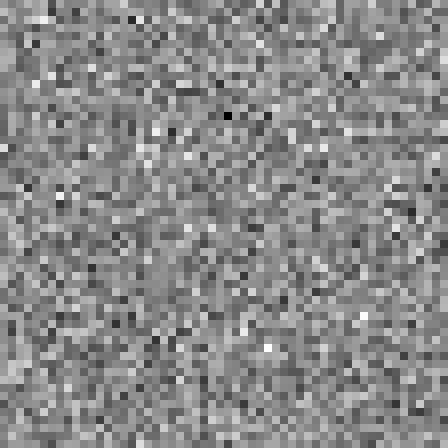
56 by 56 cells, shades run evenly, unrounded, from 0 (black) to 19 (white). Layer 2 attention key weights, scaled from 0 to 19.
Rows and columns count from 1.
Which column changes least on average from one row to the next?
35
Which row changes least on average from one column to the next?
22
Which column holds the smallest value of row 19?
2
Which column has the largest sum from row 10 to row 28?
20
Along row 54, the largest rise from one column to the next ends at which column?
21
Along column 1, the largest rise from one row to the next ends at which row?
19
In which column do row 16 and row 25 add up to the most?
10
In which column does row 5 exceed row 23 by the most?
40
